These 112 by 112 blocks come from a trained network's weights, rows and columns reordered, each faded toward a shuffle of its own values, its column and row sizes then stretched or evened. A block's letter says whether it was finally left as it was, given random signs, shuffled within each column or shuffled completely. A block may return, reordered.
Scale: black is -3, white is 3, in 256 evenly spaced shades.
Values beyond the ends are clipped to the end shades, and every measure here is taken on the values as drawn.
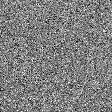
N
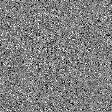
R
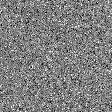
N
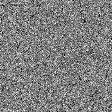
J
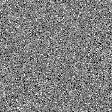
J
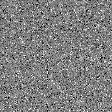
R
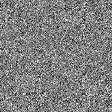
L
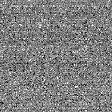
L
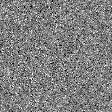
J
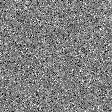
N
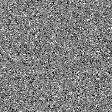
R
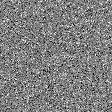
N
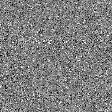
R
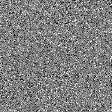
R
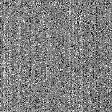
L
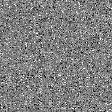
R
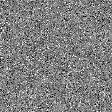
J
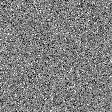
N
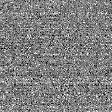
L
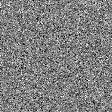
J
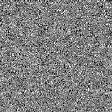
L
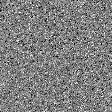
J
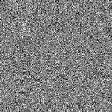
L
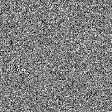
R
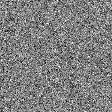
J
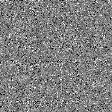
R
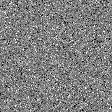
N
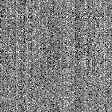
L
